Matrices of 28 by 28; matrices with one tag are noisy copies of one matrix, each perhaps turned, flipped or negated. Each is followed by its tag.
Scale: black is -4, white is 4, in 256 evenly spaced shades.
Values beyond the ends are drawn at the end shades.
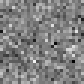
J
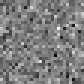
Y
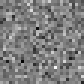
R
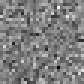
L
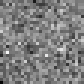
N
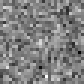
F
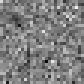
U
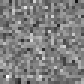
U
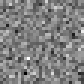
Y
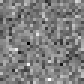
J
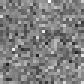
N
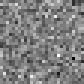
Y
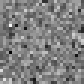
Y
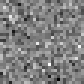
L
